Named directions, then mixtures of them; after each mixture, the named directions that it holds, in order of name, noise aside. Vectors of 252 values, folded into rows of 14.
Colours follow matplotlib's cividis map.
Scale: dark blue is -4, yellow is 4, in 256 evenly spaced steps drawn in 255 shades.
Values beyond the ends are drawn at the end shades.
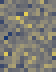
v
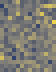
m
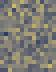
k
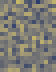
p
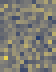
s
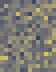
m, s.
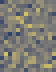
k, v.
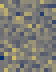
m, v.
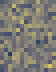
k, v.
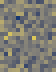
p, v.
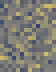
m, s.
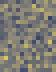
s.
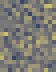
k, m.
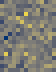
v.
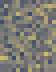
m, s.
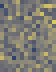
m.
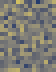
p.
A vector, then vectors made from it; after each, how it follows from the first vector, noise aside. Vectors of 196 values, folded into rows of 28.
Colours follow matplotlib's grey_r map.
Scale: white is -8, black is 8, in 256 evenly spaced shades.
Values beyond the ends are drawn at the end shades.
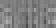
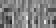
negated, scaled up.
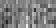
negated, scaled up.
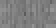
wrapped around, shrunk.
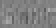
partly zeroed.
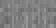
negated, shrunk.
